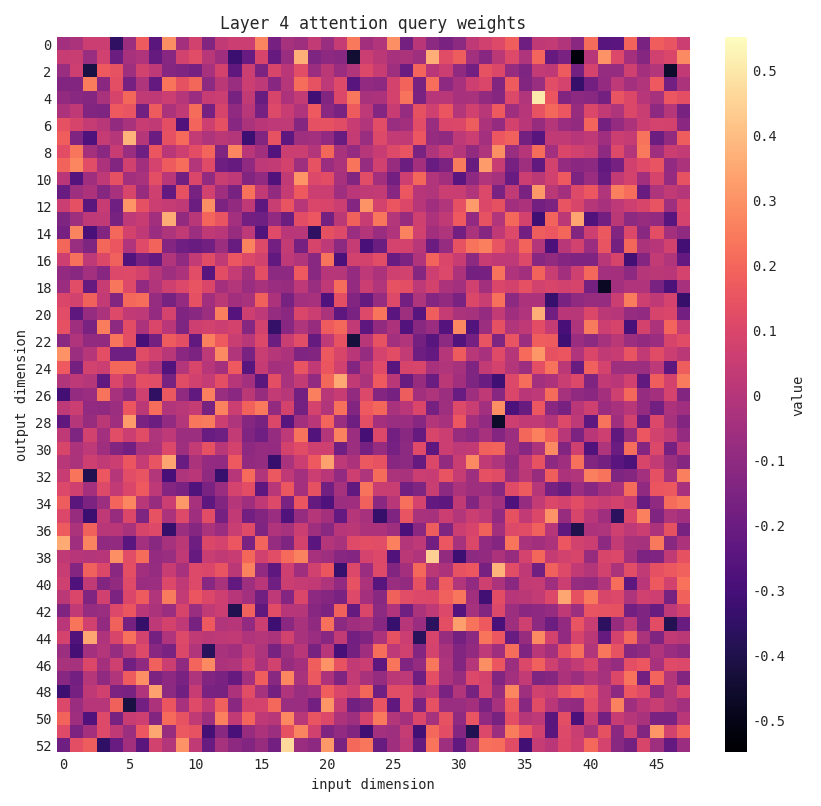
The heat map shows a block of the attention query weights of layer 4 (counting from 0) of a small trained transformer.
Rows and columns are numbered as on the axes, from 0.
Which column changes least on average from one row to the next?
29
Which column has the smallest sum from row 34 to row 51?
1
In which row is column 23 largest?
12
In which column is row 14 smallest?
19
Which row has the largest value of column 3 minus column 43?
21
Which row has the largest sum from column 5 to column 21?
50
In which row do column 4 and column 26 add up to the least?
0
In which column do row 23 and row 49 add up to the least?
5
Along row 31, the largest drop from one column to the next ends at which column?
9
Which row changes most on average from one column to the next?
52
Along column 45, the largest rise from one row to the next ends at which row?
51
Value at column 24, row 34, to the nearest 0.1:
-0.1
